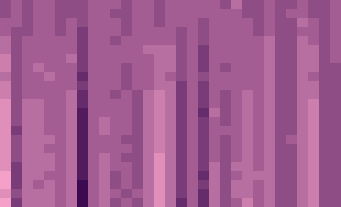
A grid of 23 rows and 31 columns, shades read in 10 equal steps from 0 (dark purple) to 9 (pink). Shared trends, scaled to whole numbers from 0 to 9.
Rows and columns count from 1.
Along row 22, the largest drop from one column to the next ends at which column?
8
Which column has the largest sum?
1
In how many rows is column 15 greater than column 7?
17
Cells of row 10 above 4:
22
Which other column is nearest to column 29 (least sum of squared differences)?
15
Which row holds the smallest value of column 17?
23
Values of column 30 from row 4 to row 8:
4 4 4 4 4
